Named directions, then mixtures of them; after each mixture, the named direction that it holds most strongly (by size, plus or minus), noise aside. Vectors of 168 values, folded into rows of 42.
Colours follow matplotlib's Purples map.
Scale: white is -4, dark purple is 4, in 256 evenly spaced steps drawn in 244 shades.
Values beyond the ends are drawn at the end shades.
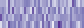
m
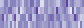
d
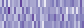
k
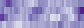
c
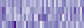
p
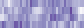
c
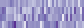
p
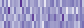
k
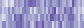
c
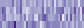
p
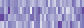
m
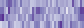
c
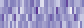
d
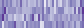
p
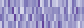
m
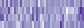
k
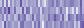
k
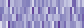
m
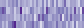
p
